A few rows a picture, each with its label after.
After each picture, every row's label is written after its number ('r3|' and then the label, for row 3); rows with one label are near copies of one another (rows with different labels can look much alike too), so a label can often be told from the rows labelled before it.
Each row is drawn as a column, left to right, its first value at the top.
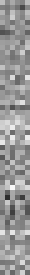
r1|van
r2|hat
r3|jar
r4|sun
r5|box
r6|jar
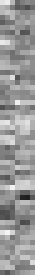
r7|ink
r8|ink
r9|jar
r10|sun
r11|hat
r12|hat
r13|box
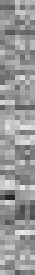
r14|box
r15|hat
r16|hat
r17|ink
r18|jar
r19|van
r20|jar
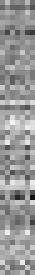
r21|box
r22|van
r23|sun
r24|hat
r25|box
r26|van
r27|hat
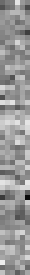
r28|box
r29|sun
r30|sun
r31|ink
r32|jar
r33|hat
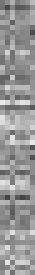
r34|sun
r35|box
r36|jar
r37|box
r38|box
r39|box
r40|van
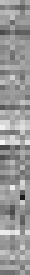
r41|van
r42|van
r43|jar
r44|van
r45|hat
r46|van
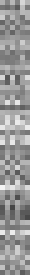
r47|jar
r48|sun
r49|jar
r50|sun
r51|ink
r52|jar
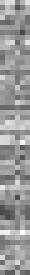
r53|jar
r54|ink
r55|ink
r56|box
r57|van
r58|ink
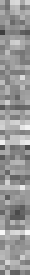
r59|van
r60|box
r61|ink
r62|ink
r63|jar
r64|van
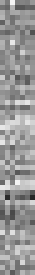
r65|jar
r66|hat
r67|ink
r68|sun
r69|box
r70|sun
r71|hat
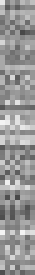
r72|ink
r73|sun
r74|jar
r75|sun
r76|van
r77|jar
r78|van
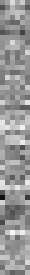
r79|hat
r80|jar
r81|ink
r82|jar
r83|van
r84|box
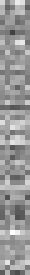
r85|ink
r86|box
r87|van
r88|ink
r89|ink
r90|box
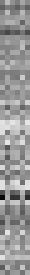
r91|hat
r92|van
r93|hat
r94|hat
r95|jar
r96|hat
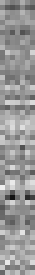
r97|jar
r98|box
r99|hat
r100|box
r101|van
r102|hat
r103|box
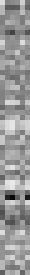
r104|ink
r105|hat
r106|hat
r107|box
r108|ink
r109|hat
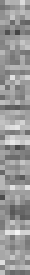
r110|box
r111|van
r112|jar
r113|van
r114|ink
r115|jar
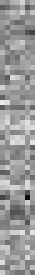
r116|box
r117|sun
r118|jar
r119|jar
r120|ink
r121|hat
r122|van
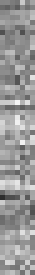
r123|hat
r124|box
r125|box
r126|sun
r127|van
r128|box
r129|jar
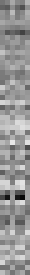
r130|box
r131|hat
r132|van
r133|hat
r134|hat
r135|van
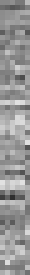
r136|hat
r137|box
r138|hat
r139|sun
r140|sun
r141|van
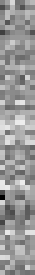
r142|hat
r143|jar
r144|ink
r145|sun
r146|sun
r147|jar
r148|van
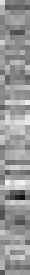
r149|ink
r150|sun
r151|hat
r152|hat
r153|hat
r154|sun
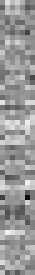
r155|box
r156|ink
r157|van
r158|ink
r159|jar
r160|hat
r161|sun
